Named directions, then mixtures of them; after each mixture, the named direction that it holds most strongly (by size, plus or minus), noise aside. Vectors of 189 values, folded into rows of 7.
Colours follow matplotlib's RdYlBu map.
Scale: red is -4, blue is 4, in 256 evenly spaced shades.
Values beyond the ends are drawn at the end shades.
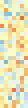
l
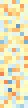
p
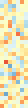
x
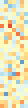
x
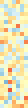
p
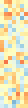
l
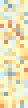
x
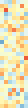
l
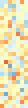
x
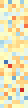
x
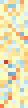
x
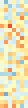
l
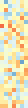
l
